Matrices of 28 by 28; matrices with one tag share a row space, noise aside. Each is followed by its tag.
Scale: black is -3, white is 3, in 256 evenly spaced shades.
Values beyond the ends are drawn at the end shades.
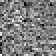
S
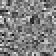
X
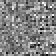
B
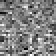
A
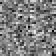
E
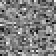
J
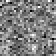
E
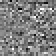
B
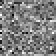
S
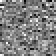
J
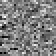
X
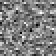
S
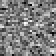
A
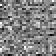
S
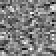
A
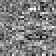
B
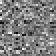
S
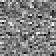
A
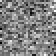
E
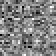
S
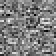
X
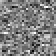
X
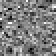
E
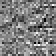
B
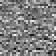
E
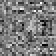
B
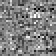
B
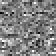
A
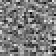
E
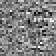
B
